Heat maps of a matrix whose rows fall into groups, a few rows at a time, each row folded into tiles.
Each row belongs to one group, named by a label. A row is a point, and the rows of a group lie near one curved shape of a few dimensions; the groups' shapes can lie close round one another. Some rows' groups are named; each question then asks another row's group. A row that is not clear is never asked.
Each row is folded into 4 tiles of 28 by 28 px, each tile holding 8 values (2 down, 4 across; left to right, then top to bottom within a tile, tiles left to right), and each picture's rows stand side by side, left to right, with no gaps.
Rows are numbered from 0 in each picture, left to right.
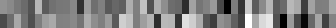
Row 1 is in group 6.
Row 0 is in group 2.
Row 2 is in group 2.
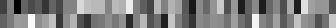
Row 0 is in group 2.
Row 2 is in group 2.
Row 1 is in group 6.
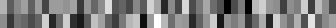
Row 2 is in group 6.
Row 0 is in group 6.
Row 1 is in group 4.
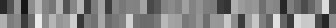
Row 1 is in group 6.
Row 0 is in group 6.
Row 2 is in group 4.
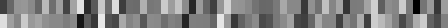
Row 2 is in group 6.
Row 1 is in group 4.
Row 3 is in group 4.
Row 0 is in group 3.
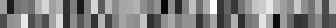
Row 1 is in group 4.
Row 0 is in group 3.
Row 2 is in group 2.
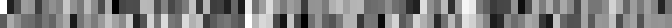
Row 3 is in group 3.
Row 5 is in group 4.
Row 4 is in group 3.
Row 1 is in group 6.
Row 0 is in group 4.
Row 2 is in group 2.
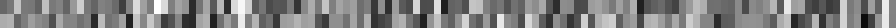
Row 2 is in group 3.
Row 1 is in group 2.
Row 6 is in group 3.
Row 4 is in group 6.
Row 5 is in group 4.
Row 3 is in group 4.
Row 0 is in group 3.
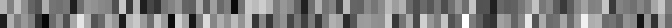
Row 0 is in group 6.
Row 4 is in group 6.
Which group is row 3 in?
4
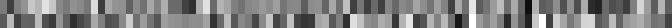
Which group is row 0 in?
2
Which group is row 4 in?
2
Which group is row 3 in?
2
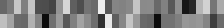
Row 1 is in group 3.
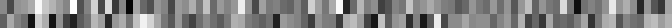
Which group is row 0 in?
2
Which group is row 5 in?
4
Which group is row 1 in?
2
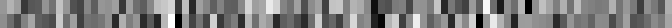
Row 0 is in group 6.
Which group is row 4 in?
4
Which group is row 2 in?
2
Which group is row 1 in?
3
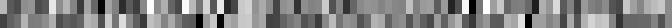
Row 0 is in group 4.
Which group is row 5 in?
2
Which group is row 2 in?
3
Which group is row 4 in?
6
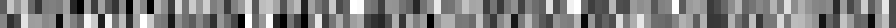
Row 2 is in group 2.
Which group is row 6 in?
4
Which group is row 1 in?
2
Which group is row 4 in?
4
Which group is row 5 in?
3
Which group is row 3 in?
3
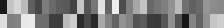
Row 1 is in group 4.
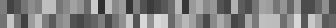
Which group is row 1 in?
2
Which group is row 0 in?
2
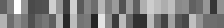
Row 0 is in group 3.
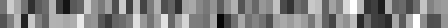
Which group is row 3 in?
3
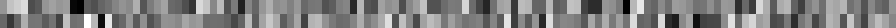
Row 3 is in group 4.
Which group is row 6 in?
3
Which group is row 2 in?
4
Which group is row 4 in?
3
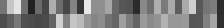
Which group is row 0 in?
3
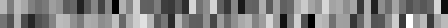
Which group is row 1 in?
3
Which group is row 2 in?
2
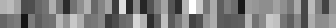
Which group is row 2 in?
4
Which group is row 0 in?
3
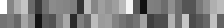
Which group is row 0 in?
6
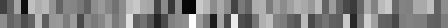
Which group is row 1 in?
3
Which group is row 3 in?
2
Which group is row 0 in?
6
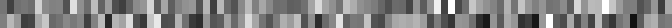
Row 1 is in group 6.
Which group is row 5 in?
2
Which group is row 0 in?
2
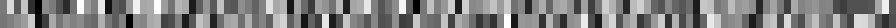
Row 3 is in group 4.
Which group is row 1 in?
2
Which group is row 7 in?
4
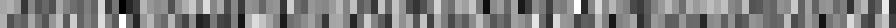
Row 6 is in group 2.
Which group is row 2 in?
2
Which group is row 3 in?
6
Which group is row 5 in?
6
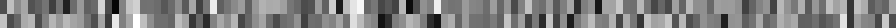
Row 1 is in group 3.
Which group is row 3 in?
3
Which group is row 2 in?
6
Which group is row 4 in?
3
